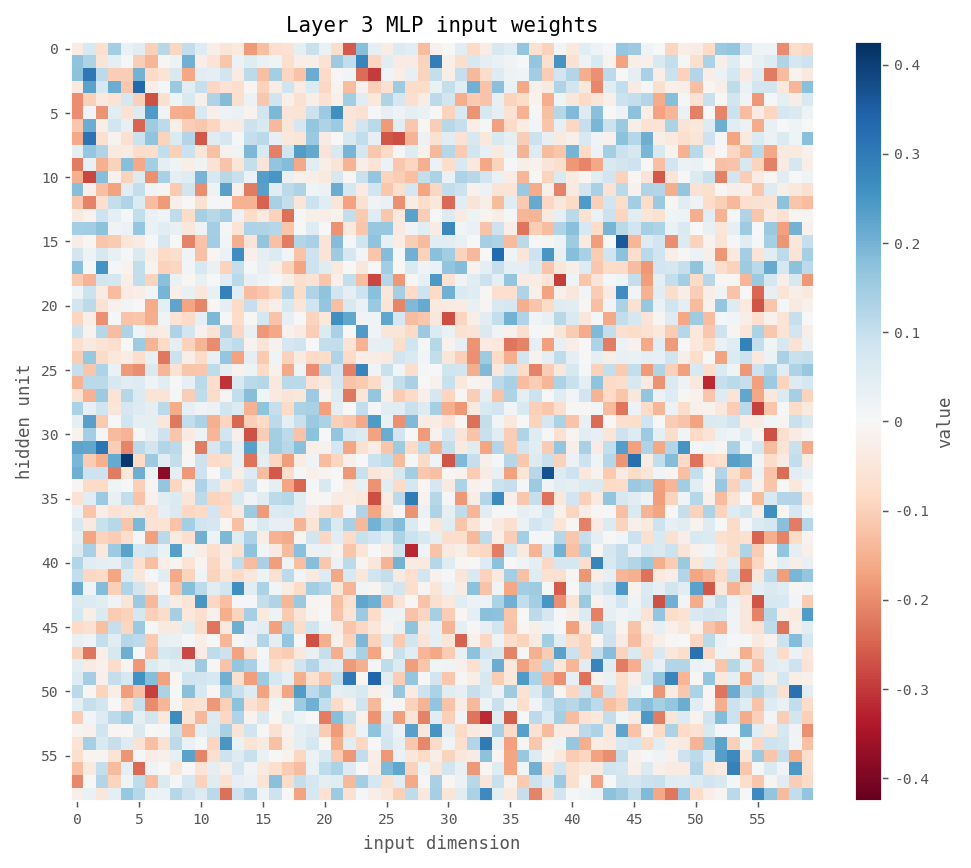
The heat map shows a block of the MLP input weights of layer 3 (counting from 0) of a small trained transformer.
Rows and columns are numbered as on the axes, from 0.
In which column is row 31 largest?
2
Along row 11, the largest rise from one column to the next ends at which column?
15
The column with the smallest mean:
55
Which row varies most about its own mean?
32
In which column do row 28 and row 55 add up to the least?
43
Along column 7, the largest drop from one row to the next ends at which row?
33
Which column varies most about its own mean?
24
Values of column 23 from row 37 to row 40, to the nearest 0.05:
-0.15 0.1 -0.05 0
